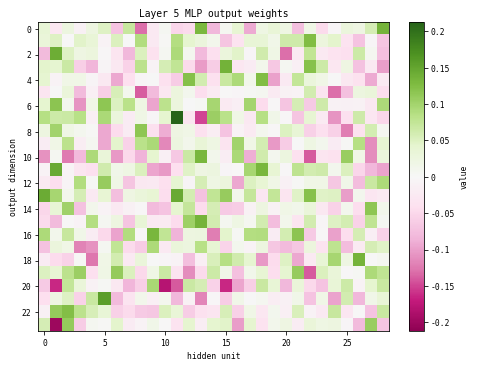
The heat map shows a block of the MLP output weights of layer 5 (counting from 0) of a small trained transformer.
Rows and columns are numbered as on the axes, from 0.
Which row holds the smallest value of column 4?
18
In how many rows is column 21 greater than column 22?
10
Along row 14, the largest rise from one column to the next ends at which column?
27
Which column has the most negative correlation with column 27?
16
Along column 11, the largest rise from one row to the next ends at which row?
7
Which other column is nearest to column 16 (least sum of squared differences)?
26
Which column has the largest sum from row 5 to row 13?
1
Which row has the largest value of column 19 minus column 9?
11
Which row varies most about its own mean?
20
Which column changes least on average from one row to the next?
19
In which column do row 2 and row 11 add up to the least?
28
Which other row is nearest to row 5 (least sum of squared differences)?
14
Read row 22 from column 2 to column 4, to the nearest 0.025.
0.125 0.075 0.05
